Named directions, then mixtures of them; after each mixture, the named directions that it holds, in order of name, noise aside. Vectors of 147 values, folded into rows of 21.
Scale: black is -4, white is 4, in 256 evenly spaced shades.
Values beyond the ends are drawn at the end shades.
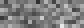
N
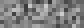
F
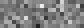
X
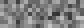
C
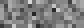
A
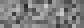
F.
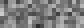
A, C, N.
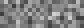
C.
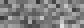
N.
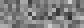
A, C, F.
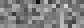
C, F, N.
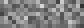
C, N, X.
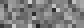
A.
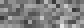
N.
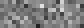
X.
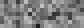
C, X.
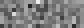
A, F, N.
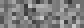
F, N, X.
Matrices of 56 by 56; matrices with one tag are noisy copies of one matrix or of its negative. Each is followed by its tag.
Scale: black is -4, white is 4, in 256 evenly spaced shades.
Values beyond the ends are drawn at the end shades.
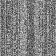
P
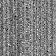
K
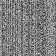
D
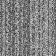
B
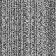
D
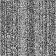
P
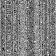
P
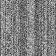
P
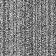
K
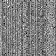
D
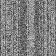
P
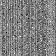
D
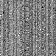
K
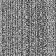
D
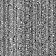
K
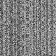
K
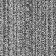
K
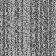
B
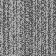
K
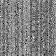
B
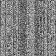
P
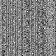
D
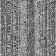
P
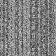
B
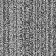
K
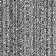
K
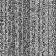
B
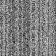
B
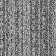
B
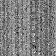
B
